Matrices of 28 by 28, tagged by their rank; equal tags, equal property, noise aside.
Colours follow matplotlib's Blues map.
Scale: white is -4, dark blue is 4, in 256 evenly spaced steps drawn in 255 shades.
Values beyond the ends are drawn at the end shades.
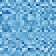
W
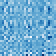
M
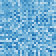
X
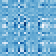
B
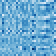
W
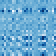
B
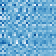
M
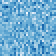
X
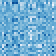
W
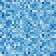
X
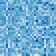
W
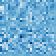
X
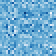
W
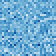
X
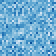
X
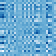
B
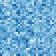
X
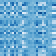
B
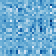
W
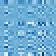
B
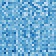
X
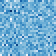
X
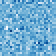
X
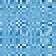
B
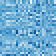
W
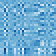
B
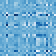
B
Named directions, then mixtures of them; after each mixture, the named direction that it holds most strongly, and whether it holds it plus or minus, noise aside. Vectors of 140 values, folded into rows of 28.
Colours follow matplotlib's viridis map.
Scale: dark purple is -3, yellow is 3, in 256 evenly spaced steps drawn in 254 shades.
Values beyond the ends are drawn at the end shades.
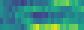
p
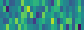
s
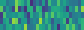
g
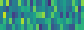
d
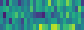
d, minus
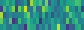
g, minus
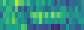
p, minus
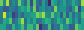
d, plus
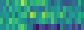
p, minus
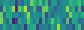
g, minus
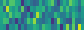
s, minus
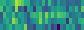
g, plus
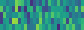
g, plus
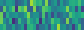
g, minus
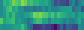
p, minus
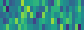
s, plus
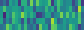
d, minus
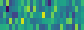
d, plus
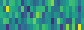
s, minus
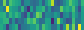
s, minus
